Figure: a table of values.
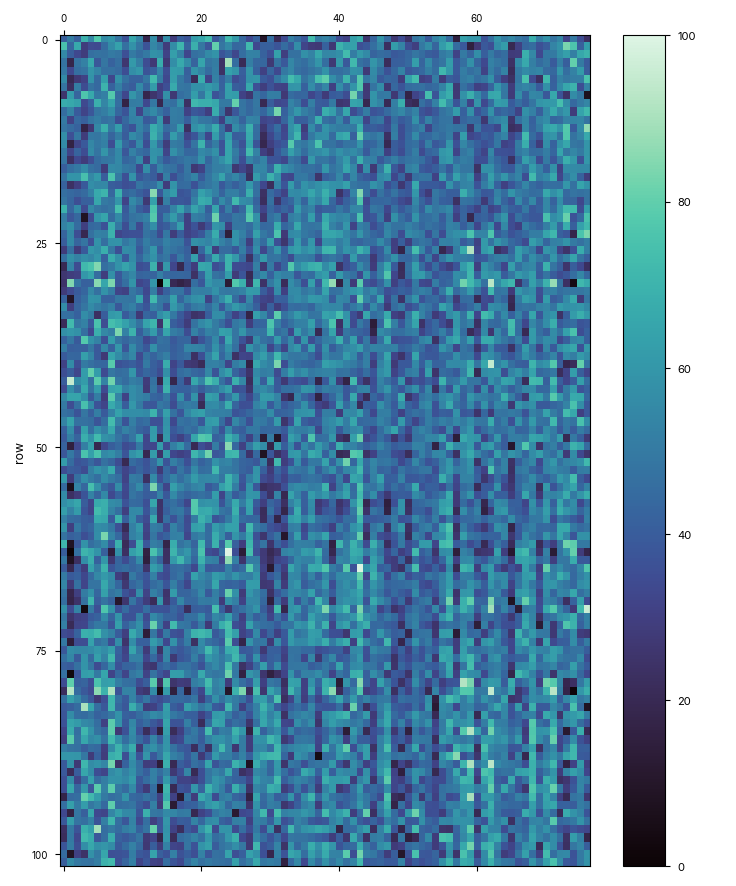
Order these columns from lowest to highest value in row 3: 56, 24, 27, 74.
27, 56, 74, 24
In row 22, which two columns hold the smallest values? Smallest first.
3, 59
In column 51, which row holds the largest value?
95
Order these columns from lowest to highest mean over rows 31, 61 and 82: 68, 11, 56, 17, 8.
8, 17, 11, 68, 56
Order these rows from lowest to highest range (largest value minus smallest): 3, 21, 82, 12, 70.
21, 12, 3, 82, 70
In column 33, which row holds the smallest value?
44
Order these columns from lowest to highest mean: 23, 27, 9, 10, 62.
9, 27, 23, 10, 62
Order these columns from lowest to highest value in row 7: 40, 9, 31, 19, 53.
9, 40, 31, 19, 53
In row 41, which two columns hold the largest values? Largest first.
4, 59
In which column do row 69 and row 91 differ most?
65
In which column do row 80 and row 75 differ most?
24
